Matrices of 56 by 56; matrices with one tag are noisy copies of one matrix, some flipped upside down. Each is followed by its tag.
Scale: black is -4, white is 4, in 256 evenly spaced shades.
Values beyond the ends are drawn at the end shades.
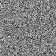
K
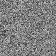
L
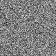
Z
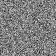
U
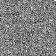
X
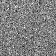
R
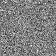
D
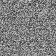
D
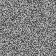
L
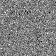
D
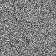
X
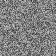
L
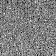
R
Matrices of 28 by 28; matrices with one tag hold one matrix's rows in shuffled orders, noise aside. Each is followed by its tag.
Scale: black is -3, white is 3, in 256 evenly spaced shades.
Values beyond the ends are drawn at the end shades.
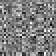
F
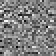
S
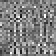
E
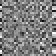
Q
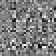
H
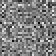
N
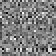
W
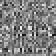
W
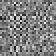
E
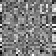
Q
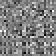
F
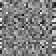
Q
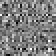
W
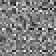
H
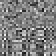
F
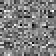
S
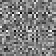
W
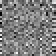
Q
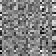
Q
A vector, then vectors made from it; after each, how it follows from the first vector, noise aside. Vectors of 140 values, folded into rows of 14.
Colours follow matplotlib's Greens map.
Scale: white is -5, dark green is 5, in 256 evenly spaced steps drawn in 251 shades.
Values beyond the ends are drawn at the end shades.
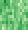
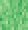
negated, shrunk.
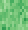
negated, shrunk.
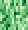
reversed, negated, scaled up.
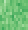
negated, shrunk.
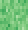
reversed, negated, shrunk.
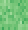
negated, shrunk.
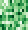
negated, scaled up.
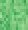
reversed, negated, shrunk.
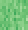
reversed, negated, shrunk.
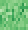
negated, partly zeroed.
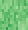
reversed, negated, shrunk.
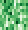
wrapped around, negated, scaled up.
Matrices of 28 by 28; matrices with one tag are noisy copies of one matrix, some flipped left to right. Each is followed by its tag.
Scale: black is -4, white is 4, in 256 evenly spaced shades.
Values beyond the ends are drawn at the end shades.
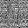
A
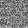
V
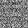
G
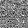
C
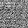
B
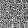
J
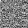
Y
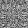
Y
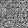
A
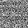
G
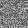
V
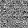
C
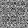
G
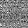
A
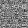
Y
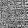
B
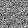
V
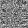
Y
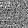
B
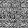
A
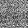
A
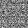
C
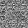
C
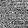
B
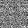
V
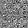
C
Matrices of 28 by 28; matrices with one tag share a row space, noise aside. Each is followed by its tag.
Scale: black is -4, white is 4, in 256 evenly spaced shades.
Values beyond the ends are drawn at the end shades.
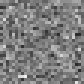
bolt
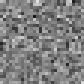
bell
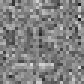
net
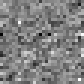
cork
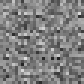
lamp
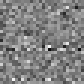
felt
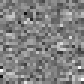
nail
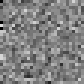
felt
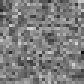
cork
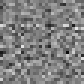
felt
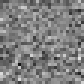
cork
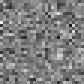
nail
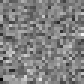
nail
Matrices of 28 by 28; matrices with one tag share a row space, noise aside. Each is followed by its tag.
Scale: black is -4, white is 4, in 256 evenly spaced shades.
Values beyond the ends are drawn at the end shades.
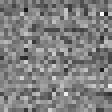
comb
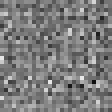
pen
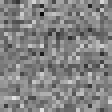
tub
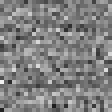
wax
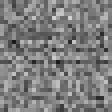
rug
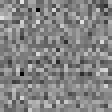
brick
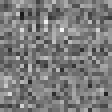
brick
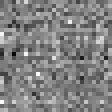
wax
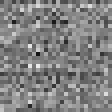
brick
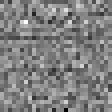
comb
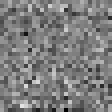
comb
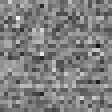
tub
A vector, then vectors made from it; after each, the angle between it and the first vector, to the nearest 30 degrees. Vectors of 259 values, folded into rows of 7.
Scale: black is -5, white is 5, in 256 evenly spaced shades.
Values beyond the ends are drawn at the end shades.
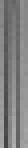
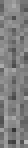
120 degrees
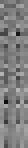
60 degrees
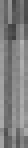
60 degrees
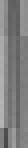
60 degrees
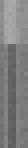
120 degrees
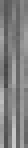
30 degrees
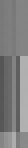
60 degrees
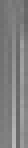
60 degrees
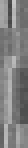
120 degrees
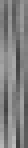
60 degrees
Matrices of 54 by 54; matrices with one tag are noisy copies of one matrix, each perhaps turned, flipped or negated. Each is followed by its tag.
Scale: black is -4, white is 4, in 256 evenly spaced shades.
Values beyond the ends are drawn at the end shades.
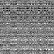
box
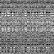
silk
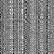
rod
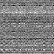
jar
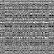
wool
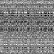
silk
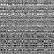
box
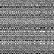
rod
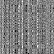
wool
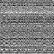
jar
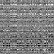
box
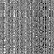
box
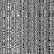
box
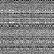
rod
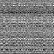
jar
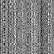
jar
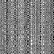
rod
